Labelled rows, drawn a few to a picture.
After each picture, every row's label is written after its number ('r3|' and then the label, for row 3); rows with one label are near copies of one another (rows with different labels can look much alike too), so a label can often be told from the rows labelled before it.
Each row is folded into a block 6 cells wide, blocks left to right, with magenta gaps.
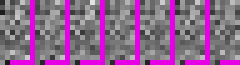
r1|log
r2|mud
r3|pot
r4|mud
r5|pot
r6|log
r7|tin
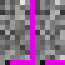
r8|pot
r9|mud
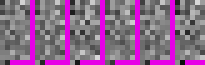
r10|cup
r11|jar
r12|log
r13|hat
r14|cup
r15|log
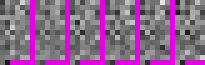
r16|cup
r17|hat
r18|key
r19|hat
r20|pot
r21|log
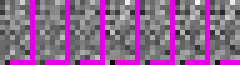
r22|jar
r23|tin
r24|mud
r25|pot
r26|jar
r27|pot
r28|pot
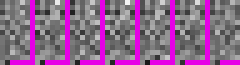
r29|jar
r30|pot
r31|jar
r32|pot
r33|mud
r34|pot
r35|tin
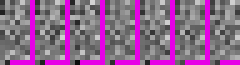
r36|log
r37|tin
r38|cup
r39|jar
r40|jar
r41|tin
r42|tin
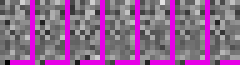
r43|cup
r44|key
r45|mud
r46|hat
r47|pot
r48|hat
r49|key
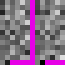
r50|jar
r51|mud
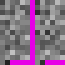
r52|cup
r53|log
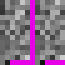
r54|mud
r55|mud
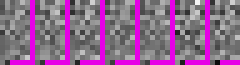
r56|mud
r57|hat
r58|log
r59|tin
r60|hat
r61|pot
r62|cup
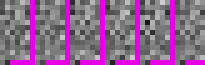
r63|tin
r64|tin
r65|log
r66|mud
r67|key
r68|mud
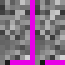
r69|mud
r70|mud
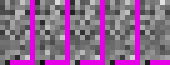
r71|mud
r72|cup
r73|log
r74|mud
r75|pot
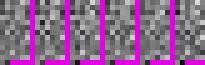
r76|tin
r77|key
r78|cup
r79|tin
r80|mud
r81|jar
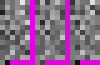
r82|jar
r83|key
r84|cup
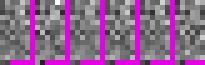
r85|hat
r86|pot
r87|hat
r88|hat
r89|hat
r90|tin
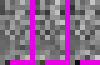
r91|mud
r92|hat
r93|mud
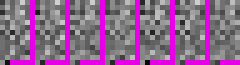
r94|jar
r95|jar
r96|pot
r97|mud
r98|log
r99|key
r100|hat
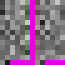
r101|jar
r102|key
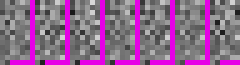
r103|key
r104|tin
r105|jar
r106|hat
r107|tin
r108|tin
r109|key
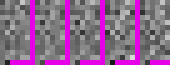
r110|cup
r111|key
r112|key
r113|mud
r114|jar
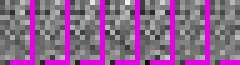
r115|hat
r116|mud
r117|pot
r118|pot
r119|mud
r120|tin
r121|tin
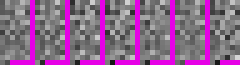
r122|hat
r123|jar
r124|cup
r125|mud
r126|cup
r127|hat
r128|mud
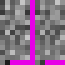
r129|tin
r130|tin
